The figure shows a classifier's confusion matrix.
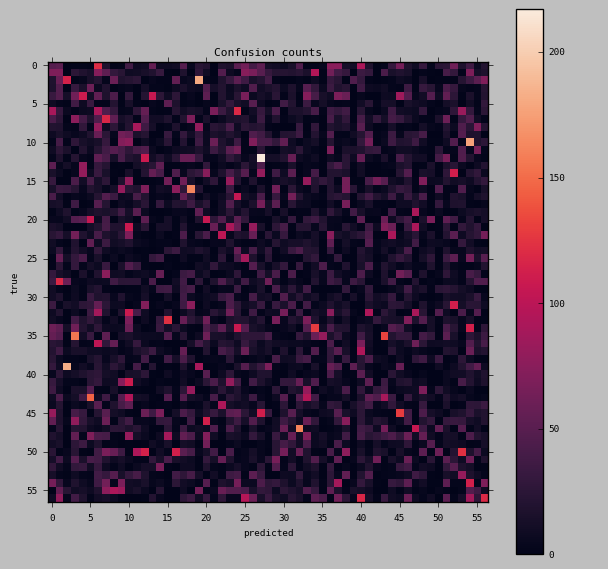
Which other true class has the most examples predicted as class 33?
43
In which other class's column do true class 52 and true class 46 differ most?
20
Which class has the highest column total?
6
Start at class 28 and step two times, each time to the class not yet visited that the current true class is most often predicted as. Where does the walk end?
34
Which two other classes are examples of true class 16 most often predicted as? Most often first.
18, 9
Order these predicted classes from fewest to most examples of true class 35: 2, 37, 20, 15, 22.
2, 22, 37, 15, 20
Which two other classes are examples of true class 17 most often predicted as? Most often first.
24, 31
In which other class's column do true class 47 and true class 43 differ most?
5
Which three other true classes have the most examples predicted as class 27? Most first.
12, 45, 14
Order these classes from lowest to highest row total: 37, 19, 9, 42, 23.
23, 19, 42, 37, 9
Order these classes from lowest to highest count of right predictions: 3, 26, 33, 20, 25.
3, 26, 33, 25, 20
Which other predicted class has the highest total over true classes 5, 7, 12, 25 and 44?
27
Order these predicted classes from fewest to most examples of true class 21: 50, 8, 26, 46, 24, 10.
50, 8, 46, 24, 26, 10
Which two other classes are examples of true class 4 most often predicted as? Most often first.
13, 45
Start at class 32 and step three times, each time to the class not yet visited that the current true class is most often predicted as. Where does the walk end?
37
